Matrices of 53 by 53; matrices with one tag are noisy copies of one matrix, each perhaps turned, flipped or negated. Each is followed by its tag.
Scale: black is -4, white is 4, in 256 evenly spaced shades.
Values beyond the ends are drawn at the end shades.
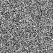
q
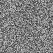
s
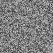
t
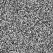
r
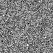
s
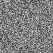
t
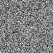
q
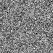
r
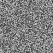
q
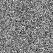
s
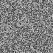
q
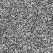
r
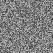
t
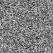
r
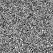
r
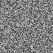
q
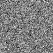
t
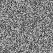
t
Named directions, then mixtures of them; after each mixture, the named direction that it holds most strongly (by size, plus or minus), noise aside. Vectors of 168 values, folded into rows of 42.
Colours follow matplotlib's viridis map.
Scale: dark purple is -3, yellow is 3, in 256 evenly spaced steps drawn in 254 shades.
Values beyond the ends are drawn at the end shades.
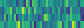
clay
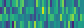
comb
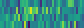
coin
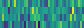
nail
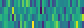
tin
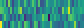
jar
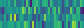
clay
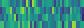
clay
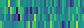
coin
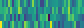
jar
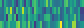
clay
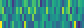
jar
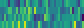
clay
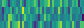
clay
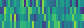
tin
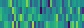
tin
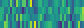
clay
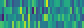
nail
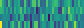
jar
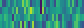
tin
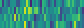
coin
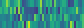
coin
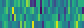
tin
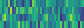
clay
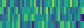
tin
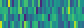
jar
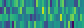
comb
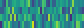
jar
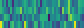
jar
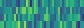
clay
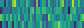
jar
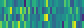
clay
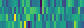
coin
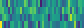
jar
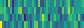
jar
